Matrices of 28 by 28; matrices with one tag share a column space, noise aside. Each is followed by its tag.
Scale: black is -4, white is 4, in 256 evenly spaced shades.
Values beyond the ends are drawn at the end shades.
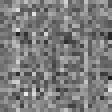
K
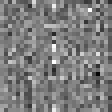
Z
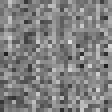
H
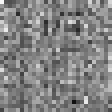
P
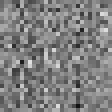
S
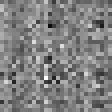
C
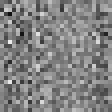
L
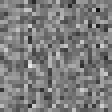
S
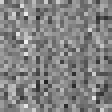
K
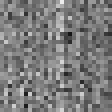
K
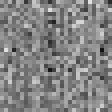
Z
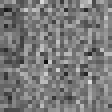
Z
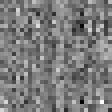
P
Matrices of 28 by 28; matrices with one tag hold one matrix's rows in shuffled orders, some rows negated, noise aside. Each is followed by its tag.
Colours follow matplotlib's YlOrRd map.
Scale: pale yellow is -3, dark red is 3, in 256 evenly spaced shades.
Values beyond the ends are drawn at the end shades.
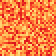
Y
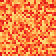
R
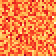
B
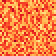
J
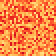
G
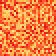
Y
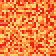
G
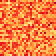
R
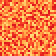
J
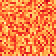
Y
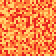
Y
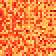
R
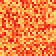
R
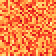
B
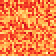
G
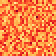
B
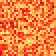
G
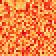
Y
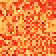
R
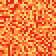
B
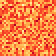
Y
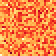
G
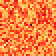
B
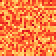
R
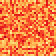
G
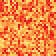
G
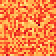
G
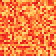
G
